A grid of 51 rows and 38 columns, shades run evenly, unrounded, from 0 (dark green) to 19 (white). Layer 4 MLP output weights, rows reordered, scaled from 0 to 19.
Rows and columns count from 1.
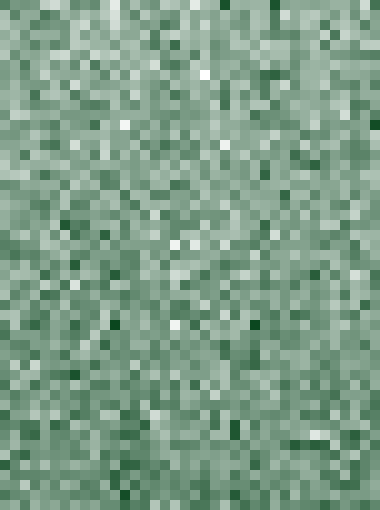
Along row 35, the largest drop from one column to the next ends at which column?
11
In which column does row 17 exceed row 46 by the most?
3
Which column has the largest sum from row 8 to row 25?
21
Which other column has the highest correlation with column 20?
37
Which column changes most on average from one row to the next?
18
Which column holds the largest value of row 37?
4
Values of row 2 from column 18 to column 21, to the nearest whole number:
8 13 10 11
